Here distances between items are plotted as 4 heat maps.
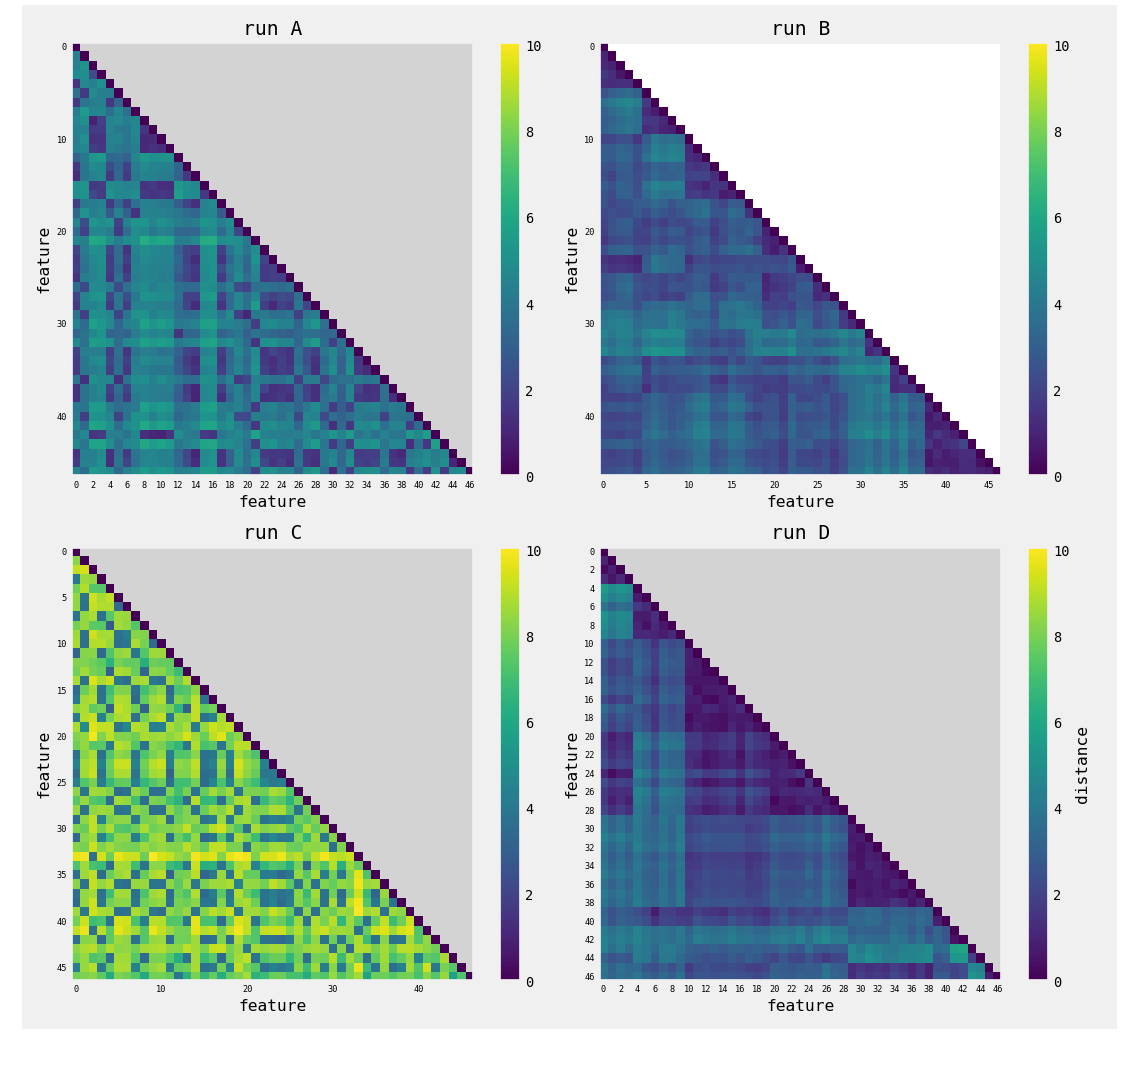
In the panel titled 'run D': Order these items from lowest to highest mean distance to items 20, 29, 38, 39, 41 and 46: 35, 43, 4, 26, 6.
35, 6, 26, 4, 43
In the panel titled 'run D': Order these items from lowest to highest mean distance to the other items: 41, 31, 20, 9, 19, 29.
19, 20, 29, 31, 9, 41
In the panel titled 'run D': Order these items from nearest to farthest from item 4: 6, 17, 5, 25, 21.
5, 6, 17, 25, 21
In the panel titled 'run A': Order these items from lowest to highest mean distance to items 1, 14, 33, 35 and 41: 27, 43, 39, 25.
25, 27, 39, 43
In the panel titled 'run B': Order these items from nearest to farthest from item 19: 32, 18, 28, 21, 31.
21, 28, 18, 32, 31
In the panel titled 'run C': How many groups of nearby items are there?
6
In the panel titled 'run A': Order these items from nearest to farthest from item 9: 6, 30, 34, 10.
10, 6, 34, 30
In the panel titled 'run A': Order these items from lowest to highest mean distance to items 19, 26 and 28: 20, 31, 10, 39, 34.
20, 34, 31, 39, 10
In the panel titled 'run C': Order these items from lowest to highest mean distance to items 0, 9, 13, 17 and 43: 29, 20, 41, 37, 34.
34, 37, 29, 20, 41
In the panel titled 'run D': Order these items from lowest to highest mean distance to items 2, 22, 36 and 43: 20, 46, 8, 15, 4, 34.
20, 15, 34, 46, 8, 4
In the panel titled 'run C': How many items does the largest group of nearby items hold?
18
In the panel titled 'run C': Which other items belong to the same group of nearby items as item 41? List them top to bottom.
2, 33
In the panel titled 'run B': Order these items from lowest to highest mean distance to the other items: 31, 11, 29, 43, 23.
23, 43, 11, 29, 31
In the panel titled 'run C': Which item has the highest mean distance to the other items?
33
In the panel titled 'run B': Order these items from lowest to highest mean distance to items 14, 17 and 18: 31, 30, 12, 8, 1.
1, 8, 12, 31, 30
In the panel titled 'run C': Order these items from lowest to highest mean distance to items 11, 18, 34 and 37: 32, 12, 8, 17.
8, 17, 12, 32
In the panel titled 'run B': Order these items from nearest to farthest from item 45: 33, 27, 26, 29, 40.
40, 27, 26, 29, 33
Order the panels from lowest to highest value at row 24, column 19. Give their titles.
run D, run B, run A, run C
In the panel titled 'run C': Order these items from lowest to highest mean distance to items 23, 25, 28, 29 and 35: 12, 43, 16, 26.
16, 26, 12, 43
